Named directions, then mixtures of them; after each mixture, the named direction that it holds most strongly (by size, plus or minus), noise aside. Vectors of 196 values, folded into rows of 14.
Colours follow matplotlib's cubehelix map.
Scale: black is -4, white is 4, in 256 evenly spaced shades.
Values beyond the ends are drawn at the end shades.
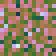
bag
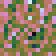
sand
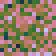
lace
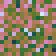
bag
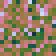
sand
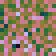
bag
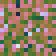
bag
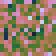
sand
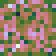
lace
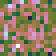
lace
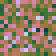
bag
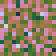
bag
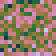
lace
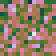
sand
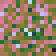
bag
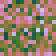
lace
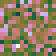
bag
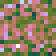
lace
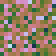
lace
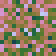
bag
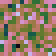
bag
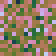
bag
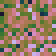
bag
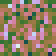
sand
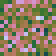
lace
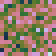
lace
